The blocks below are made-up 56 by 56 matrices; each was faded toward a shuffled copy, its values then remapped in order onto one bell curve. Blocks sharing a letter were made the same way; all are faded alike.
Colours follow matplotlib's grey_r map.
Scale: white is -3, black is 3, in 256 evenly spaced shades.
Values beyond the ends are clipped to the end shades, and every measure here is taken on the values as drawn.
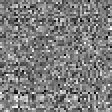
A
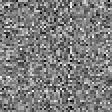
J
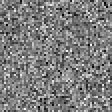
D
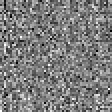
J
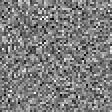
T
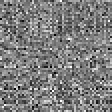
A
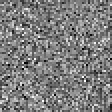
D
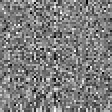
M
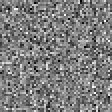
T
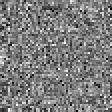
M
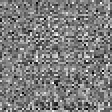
A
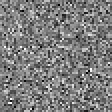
D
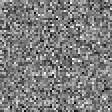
D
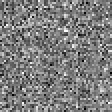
J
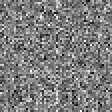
J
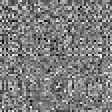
A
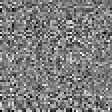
M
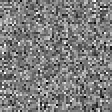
J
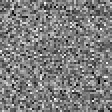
T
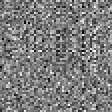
M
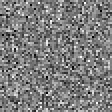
D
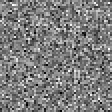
D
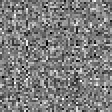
J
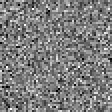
D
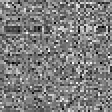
A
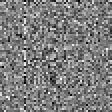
M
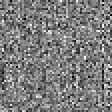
J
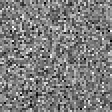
D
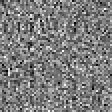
T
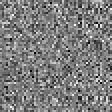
A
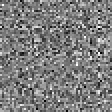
M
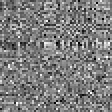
A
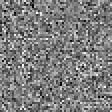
D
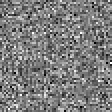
J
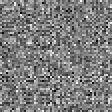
A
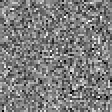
D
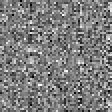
J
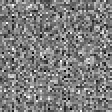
J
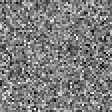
D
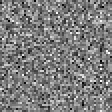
D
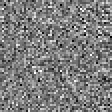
T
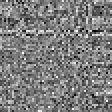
A
